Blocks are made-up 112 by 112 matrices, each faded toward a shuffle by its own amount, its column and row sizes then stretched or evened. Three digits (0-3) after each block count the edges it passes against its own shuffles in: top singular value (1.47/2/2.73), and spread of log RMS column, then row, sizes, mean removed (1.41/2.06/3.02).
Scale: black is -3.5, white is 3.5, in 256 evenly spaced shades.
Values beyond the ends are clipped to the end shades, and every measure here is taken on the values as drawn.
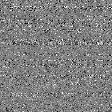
1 0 3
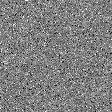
0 0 0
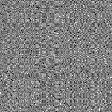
3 1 0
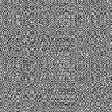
3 0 0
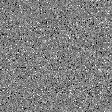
1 0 1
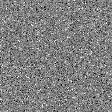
0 0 1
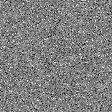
1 0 0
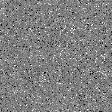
0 1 1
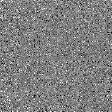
0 2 2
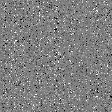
0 2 0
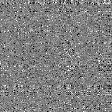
2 1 2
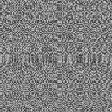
3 0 2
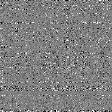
1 2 3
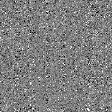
1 2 1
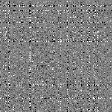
2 3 3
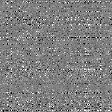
2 2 3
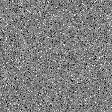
1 0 0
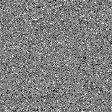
1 0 1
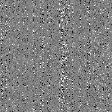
0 3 0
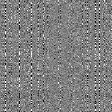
3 3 0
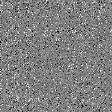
0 2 1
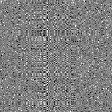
3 2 0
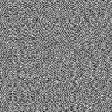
3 0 1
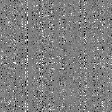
1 3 2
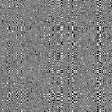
3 3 2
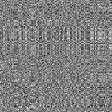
3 0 2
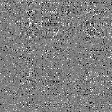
2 2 2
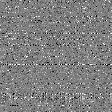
2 0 3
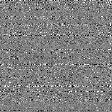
1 1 3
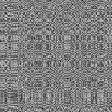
3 2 0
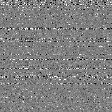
2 0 3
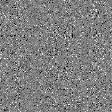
1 2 1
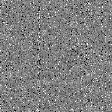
1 2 0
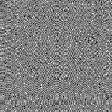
3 0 0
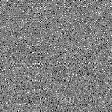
2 0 1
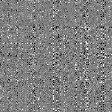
2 3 2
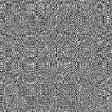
3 2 2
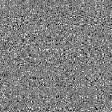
2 1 2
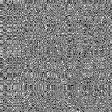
3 1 0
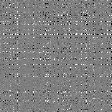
2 3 3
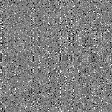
2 2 0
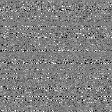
1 0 3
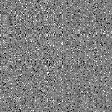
2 2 0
